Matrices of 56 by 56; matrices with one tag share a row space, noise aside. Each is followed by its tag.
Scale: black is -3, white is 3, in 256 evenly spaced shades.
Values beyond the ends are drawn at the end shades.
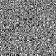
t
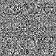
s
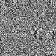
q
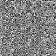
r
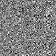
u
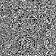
u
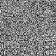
q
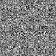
s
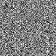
r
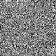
q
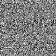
q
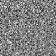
t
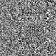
u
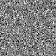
q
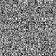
s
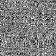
q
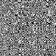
u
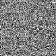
q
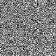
q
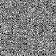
q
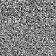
s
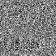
t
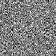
r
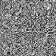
u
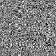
u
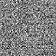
s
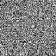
q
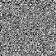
t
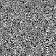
r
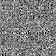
s
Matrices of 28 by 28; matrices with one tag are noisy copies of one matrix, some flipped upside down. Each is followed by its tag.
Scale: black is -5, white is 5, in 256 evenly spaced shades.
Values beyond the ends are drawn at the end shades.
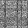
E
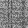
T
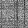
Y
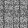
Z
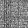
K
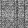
Y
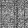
Y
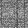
Y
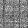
Z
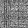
K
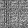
K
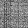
K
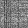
K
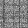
Z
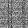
T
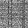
T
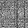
Y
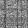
E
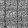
E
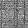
Y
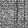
Y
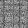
Z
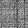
Y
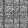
Z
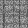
Z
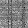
T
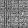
K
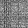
K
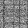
Z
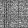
K
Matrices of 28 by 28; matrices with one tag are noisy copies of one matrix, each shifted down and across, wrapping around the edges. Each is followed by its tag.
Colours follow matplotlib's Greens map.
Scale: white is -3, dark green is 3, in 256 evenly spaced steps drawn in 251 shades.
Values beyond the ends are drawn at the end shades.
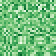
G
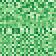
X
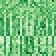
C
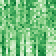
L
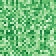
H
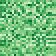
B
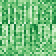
C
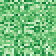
B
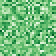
G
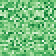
B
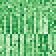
C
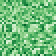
G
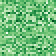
B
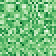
G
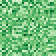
B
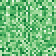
H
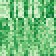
L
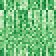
C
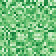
G
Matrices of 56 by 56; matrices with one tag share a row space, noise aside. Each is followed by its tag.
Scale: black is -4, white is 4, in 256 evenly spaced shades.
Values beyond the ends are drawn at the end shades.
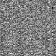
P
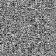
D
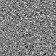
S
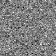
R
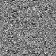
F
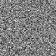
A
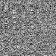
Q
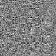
D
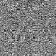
F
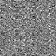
A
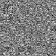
P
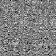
F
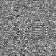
F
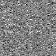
P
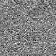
F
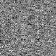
D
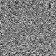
A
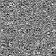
P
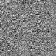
D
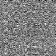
F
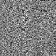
S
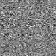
P
